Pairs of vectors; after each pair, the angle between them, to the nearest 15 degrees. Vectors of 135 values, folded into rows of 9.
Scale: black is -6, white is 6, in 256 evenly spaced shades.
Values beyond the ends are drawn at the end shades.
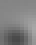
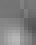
165 degrees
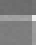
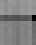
165 degrees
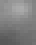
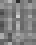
90 degrees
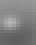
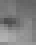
150 degrees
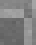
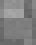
45 degrees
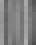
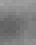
90 degrees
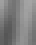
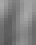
15 degrees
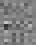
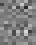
60 degrees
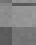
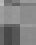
45 degrees
